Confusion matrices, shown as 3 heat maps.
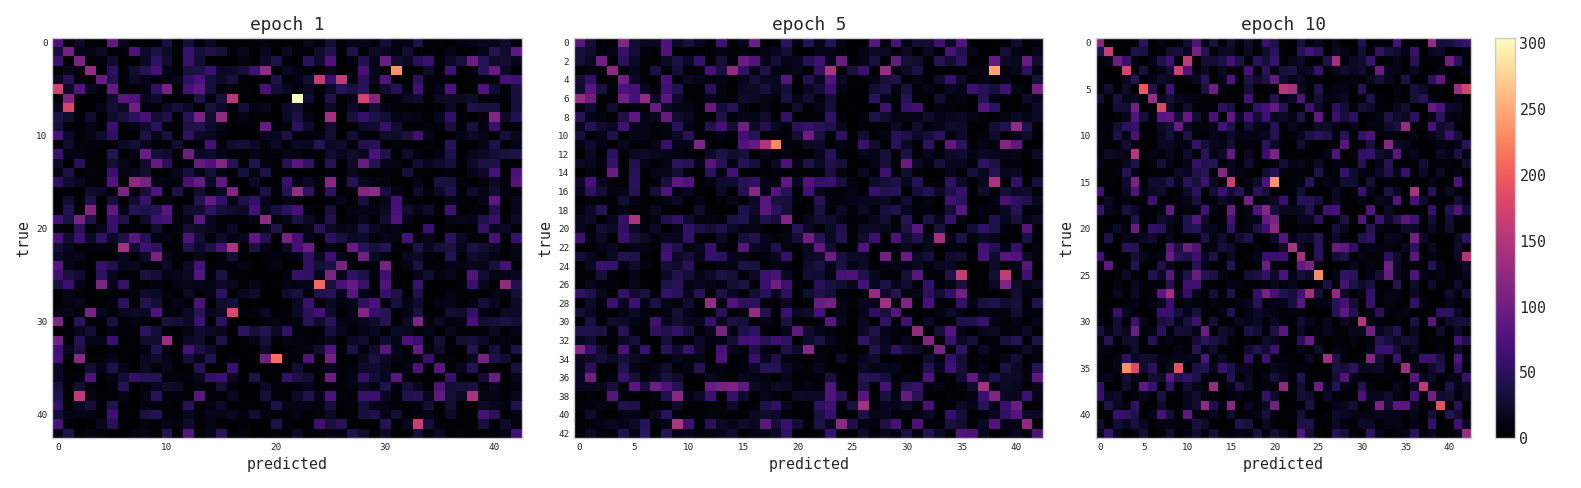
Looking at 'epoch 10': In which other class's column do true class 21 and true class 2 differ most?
10
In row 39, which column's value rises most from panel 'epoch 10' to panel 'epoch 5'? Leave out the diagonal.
26
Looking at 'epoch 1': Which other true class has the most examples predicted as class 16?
29
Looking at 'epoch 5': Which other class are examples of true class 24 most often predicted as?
41
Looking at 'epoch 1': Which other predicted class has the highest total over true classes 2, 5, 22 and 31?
0
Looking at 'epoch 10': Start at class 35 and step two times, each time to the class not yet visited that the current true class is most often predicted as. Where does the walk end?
9
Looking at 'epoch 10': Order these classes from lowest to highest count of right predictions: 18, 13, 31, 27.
13, 18, 31, 27
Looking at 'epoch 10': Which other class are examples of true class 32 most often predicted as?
24
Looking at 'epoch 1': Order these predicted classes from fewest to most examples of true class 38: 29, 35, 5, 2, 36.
5, 36, 29, 35, 2
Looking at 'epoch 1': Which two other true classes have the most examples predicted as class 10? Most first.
32, 5
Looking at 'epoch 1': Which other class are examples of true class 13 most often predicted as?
15
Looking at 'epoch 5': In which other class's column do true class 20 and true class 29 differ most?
16
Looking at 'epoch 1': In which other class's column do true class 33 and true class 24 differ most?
26
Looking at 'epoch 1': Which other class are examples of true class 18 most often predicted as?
3
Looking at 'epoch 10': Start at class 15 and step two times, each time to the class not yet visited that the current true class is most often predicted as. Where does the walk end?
4
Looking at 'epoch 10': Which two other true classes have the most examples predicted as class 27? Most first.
2, 22
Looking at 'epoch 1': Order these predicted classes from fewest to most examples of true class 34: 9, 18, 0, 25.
18, 9, 0, 25
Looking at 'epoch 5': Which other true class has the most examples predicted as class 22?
28
